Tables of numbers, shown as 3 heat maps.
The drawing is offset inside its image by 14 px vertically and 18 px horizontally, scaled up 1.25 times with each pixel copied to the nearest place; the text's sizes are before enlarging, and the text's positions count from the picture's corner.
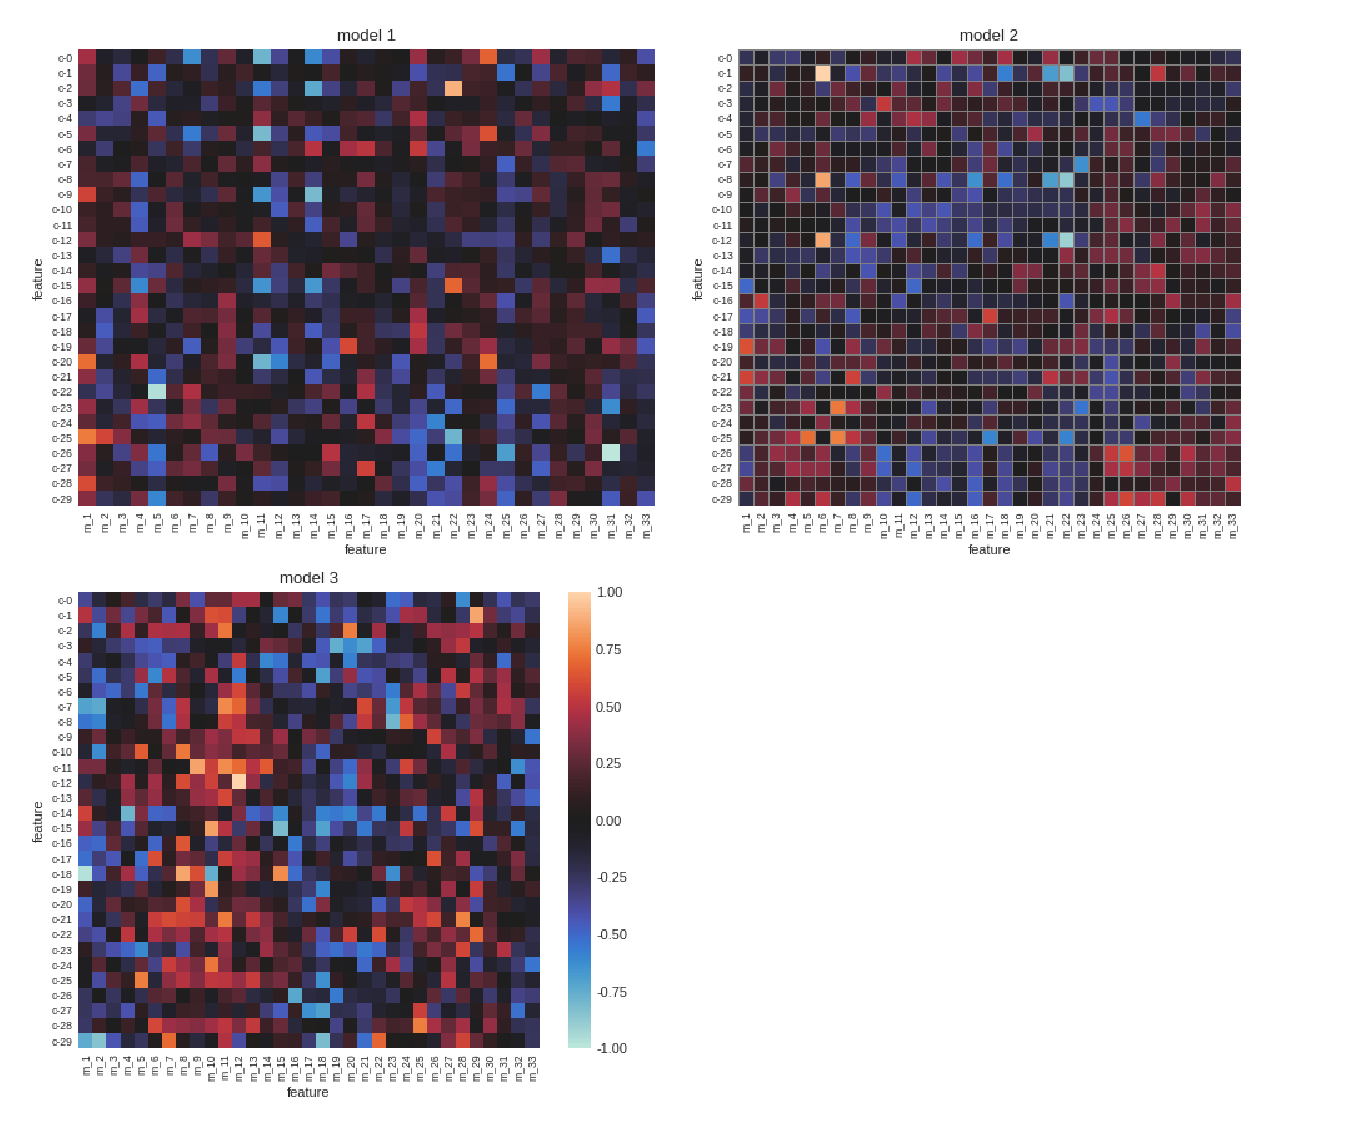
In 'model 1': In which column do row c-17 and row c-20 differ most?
m_11
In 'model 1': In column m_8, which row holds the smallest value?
c-26
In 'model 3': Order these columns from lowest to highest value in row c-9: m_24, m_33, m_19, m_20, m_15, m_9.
m_33, m_19, m_20, m_24, m_9, m_15
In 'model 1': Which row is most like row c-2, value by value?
c-15
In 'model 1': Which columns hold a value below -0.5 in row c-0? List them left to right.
m_7, m_11, m_14
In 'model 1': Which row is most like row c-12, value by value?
c-7
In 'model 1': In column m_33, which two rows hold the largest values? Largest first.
c-2, c-15
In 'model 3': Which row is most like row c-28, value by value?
c-21
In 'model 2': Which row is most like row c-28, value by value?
c-16
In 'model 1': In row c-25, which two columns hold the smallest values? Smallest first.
m_22, m_20
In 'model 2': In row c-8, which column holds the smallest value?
m_22
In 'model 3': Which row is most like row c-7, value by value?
c-8
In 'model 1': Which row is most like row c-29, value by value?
c-1
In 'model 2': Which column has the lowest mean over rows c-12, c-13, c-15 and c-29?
m_8
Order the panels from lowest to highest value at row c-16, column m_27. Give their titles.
model 2, model 3, model 1
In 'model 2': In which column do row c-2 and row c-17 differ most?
m_17
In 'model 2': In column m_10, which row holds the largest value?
c-3
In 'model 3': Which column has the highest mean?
m_11
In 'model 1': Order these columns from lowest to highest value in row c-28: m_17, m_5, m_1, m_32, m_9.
m_5, m_17, m_32, m_9, m_1
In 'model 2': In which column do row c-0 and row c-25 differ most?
m_7
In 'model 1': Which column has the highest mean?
m_1
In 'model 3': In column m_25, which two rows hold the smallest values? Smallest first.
c-14, c-5
